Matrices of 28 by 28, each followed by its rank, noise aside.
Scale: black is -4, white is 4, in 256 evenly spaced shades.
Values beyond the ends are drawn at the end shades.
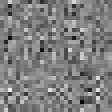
four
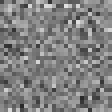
six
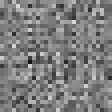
six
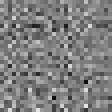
four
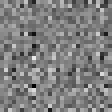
three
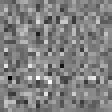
four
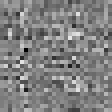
four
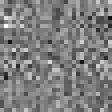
five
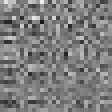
three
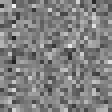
five
